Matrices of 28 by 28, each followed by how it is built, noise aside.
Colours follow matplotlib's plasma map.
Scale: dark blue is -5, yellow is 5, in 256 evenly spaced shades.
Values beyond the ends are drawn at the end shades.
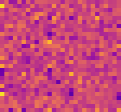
uneven columns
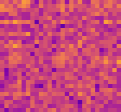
blocks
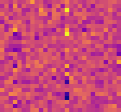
uneven columns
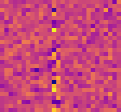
uneven columns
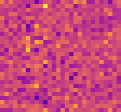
uneven columns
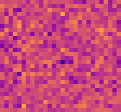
low rank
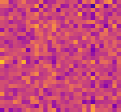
low rank
